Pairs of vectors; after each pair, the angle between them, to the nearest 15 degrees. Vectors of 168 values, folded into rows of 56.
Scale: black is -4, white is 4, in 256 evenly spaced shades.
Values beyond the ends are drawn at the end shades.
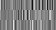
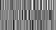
165 degrees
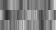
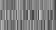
105 degrees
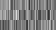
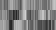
120 degrees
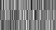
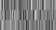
165 degrees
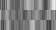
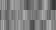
165 degrees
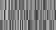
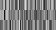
30 degrees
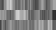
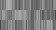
45 degrees
